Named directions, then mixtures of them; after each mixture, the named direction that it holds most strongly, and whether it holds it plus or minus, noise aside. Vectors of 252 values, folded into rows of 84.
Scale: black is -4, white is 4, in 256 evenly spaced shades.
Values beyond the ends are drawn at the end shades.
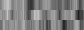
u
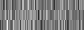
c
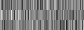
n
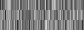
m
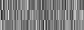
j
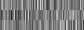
n, minus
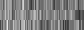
c, plus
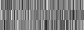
n, plus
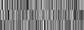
j, minus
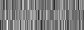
c, plus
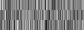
m, minus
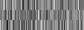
c, minus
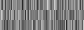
n, plus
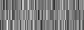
c, plus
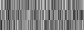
m, minus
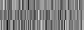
c, minus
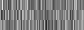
j, plus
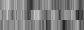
u, plus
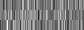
c, plus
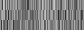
j, minus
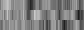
u, plus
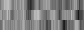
u, plus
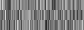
m, minus
